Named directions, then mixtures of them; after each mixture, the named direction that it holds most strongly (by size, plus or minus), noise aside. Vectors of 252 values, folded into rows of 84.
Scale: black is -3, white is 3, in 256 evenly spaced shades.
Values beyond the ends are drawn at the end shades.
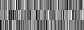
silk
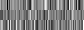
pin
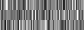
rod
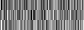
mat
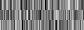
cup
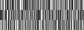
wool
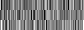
mat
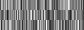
mat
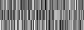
cup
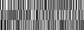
rod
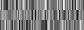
rod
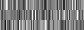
rod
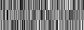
wool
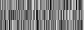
silk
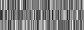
wool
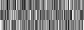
silk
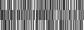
rod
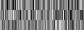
silk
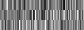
rod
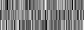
rod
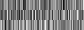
rod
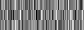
silk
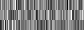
silk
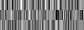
cup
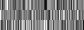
rod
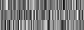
rod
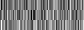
mat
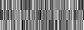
cup
